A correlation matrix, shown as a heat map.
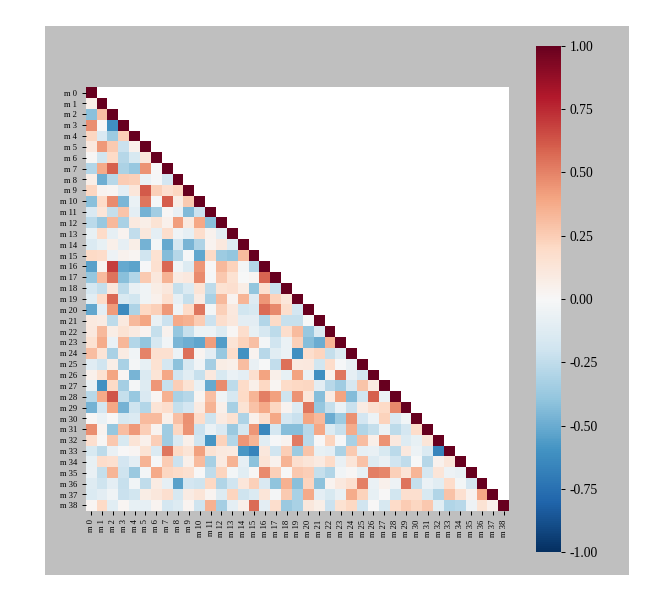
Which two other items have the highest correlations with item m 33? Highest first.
m 7, m 10
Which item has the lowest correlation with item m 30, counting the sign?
m 22
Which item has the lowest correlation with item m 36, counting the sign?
m 8
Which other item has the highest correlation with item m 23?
m 26
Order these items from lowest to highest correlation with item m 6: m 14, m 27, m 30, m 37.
m 14, m 37, m 30, m 27
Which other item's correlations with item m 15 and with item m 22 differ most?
m 38
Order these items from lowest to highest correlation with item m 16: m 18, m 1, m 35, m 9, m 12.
m 9, m 1, m 18, m 12, m 35
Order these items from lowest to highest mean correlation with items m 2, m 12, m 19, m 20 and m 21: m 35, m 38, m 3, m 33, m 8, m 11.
m 3, m 11, m 38, m 33, m 8, m 35
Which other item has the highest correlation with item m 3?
m 0
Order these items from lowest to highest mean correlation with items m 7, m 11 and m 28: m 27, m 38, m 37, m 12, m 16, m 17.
m 27, m 12, m 37, m 38, m 17, m 16
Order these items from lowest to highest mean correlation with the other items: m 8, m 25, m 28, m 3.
m 3, m 8, m 25, m 28
